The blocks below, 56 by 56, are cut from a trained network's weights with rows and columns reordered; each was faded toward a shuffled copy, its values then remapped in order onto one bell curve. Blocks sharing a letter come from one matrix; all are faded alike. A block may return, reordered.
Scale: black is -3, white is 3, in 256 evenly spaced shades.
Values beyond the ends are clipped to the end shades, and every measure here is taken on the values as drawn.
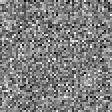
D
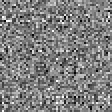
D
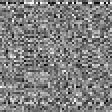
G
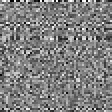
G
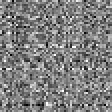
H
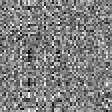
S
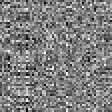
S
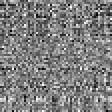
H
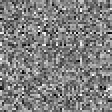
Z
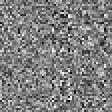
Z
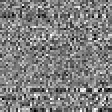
H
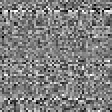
G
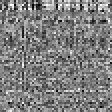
G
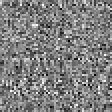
D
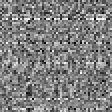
G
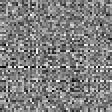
G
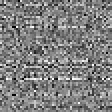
G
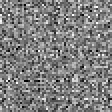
D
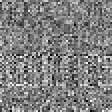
H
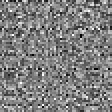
H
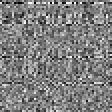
G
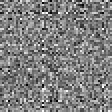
Z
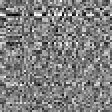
G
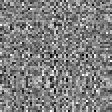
S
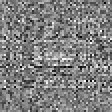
H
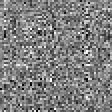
Z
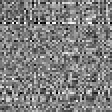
G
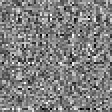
Z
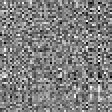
S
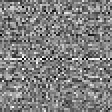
G
